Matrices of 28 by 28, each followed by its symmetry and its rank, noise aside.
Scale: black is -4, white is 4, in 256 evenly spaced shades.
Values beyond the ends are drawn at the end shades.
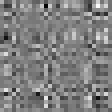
no symmetry, rank two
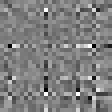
antisymmetric, rank two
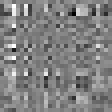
no symmetry, rank three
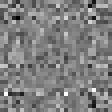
no symmetry, rank three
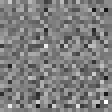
no symmetry, rank four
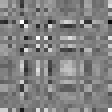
symmetric, rank two
